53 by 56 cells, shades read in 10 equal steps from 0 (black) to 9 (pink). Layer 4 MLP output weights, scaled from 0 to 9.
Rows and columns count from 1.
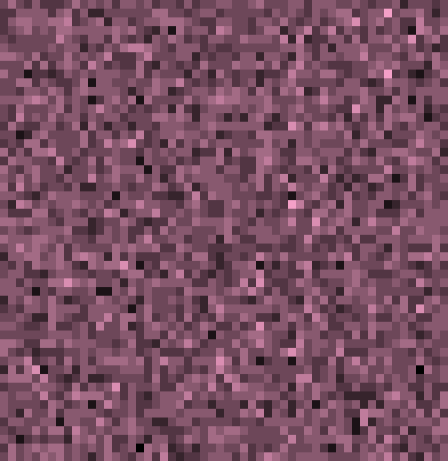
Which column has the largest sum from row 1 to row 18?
38
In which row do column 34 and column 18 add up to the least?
52
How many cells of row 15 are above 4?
27
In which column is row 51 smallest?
3
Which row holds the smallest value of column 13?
34
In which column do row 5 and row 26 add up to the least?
19
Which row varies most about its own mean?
31
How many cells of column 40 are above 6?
2
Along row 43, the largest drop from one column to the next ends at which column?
6
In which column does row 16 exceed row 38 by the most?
18
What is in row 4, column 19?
3
